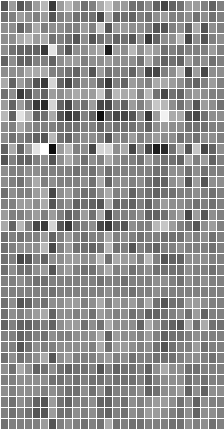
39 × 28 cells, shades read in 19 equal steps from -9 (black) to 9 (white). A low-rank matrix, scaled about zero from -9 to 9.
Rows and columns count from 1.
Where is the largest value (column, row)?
6, 14
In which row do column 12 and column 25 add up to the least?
11
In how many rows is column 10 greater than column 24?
13
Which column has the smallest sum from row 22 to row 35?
7
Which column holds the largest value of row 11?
21
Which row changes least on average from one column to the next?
27
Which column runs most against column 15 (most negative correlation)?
3
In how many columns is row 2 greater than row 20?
9
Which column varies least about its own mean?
28
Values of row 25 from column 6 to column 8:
2 -3 1
